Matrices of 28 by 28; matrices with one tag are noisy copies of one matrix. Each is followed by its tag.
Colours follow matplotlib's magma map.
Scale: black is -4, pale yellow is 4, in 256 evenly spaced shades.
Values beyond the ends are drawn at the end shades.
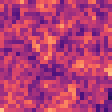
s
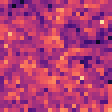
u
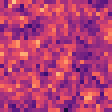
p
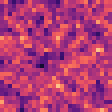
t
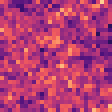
u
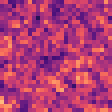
t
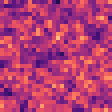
t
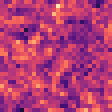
p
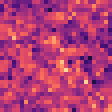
u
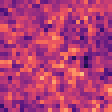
u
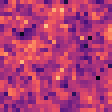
p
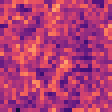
p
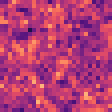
p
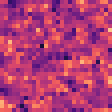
t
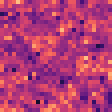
s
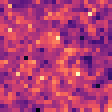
u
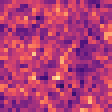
p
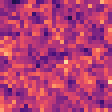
t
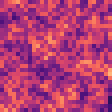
s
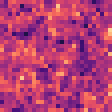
p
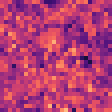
u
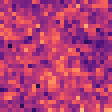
u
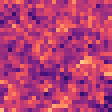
s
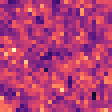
t
